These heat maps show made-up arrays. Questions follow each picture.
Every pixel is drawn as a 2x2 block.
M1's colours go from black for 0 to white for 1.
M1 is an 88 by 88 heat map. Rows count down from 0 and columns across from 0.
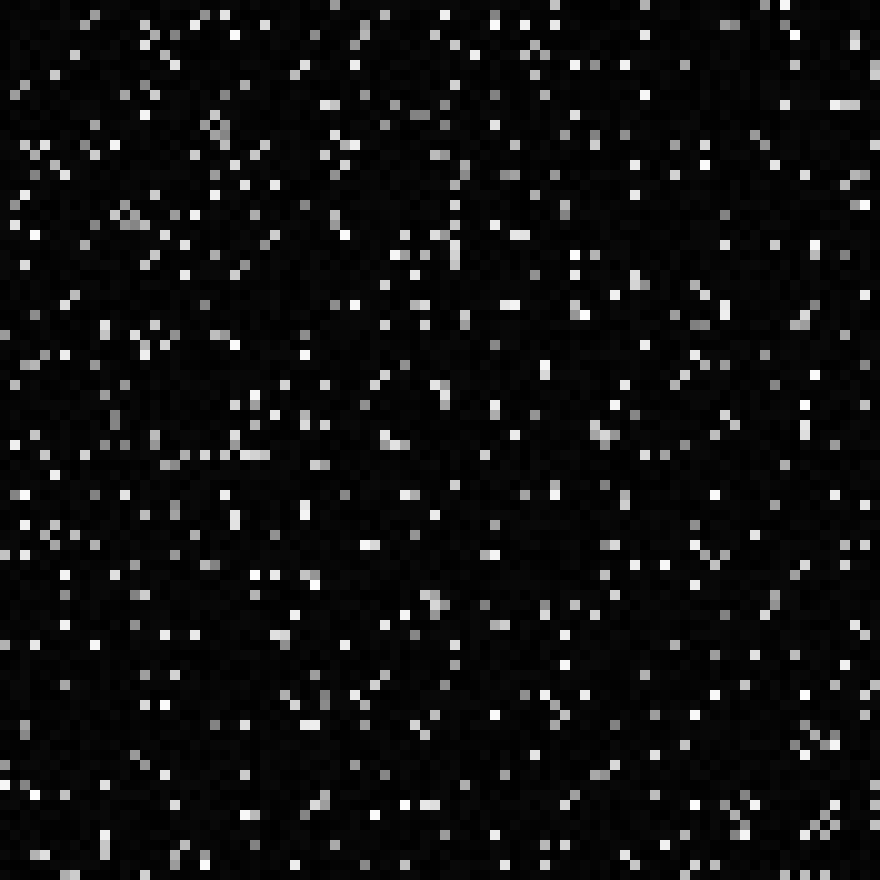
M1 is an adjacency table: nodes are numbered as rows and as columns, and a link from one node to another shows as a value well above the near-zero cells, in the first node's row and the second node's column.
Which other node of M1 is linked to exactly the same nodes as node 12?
node 1
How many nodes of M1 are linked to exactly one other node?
1
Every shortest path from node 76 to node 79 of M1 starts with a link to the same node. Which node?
node 35
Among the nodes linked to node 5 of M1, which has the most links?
node 54
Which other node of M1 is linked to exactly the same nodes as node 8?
node 26
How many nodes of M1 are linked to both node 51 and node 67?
2
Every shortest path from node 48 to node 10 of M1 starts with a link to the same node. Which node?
node 60
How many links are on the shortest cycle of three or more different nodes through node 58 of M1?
4
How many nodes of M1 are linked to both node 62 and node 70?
0
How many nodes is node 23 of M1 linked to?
9
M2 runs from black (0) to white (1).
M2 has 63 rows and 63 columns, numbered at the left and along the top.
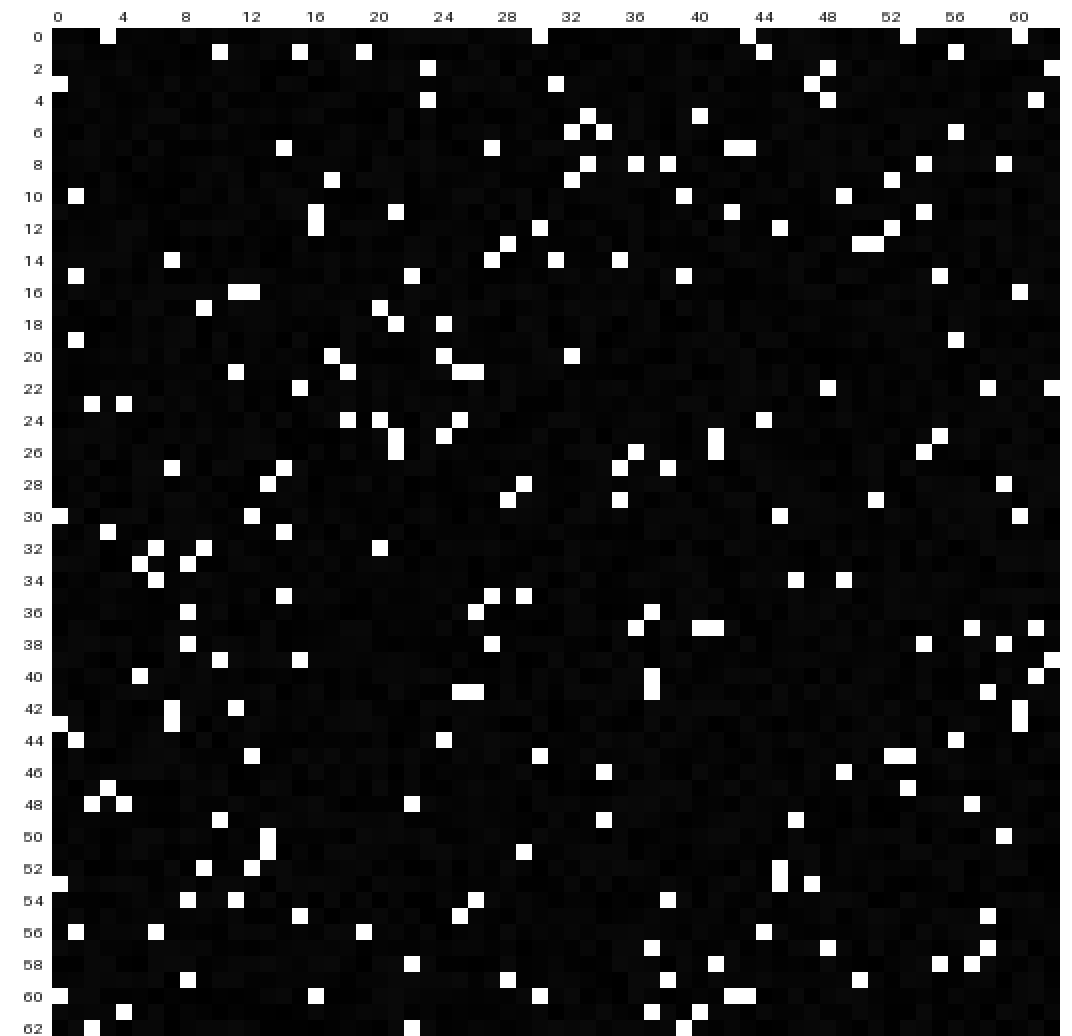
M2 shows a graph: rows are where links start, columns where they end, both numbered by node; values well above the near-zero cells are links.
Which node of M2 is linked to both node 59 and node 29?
node 28
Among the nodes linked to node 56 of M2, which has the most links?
node 1
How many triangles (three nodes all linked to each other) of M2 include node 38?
2
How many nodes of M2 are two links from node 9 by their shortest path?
4
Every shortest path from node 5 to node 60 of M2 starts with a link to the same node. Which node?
node 33
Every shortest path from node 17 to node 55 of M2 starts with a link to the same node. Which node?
node 20
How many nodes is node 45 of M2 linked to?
4
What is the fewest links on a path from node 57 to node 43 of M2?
7
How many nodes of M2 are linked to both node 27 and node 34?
0
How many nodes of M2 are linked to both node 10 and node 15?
2
